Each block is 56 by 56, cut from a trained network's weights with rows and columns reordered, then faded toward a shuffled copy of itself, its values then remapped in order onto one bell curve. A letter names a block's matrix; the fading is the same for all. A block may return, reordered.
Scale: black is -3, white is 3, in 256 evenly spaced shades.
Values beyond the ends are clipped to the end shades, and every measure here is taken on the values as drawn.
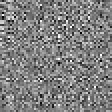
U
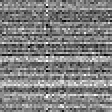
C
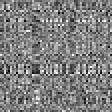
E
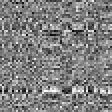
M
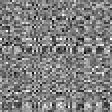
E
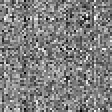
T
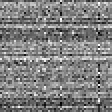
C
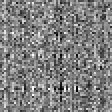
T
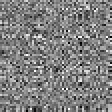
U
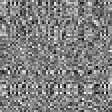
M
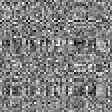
M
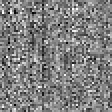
T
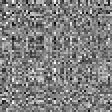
U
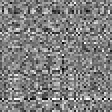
M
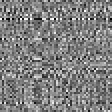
E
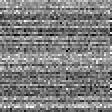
C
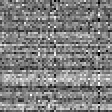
C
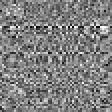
M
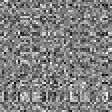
U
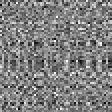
E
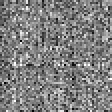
T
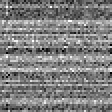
C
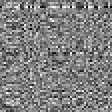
M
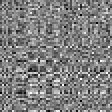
E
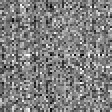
T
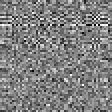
M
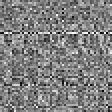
M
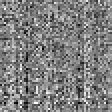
T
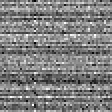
C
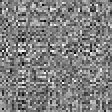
U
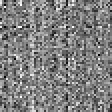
T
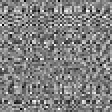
E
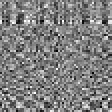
M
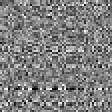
M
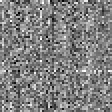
T
